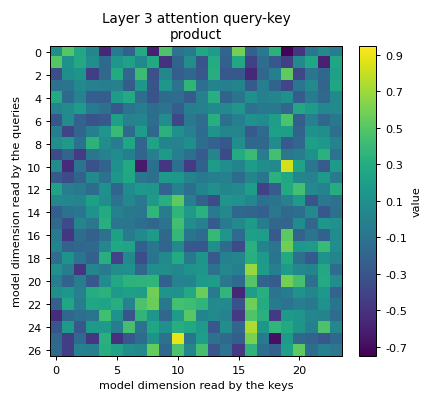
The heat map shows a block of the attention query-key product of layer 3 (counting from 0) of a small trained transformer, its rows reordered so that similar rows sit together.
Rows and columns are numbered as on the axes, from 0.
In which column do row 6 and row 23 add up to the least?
0
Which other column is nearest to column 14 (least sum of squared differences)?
17
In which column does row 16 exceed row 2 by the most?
16
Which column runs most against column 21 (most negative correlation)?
10
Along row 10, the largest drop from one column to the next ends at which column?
7
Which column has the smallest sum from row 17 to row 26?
15
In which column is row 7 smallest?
1
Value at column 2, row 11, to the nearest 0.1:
-0.2
